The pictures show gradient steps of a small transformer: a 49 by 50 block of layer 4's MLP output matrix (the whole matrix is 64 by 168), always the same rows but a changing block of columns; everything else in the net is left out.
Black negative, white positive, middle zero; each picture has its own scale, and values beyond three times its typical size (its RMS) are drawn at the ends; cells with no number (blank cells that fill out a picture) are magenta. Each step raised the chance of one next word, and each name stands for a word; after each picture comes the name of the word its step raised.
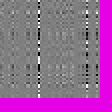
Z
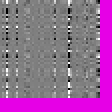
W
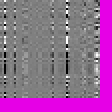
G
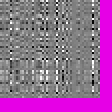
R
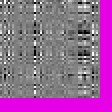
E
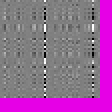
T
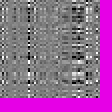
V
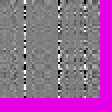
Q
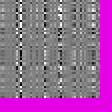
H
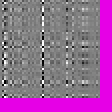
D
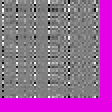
W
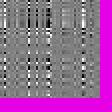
H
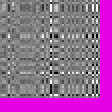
D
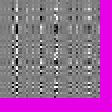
T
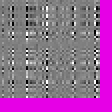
R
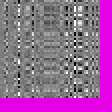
R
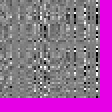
T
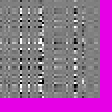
Z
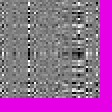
T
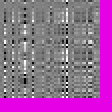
T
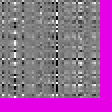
D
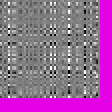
E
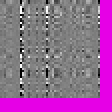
W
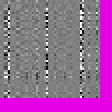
E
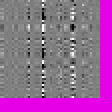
T
